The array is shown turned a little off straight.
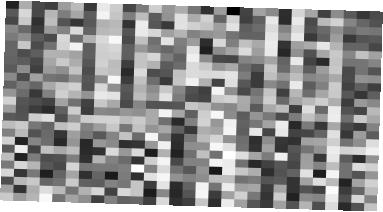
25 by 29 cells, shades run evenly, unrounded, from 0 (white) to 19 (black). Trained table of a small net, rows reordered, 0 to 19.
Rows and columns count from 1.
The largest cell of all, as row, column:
1, 18
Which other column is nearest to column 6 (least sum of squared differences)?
26
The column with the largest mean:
27
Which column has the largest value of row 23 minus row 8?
21
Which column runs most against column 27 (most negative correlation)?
22
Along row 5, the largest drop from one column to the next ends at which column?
17
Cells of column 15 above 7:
17
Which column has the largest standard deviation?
23
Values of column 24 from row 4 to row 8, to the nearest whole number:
15 6 13 14 12
